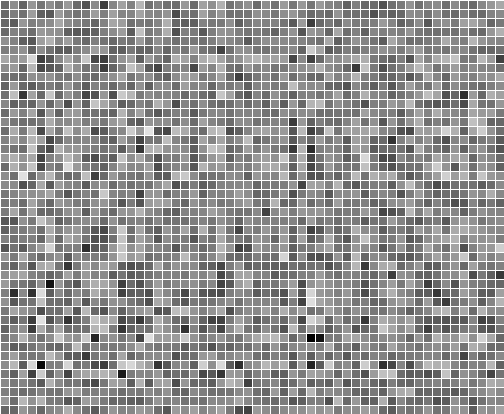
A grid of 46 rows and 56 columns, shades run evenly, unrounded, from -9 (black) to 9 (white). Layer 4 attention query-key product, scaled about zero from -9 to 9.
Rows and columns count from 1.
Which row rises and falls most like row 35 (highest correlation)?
15
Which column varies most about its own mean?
35
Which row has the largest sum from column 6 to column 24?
38
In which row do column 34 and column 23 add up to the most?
41
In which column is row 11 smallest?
52
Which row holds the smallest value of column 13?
11
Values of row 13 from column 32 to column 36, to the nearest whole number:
1 0 1 1 -1
